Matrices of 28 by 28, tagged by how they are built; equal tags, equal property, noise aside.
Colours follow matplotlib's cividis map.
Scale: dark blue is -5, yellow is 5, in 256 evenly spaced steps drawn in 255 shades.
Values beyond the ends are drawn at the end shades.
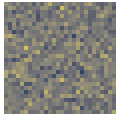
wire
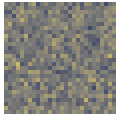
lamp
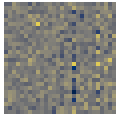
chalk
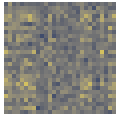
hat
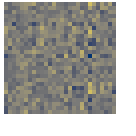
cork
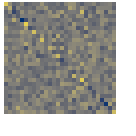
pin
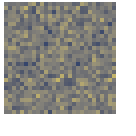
lamp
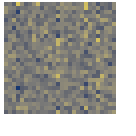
chalk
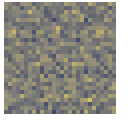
lamp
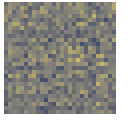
hat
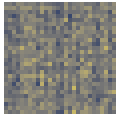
hat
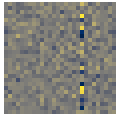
chalk
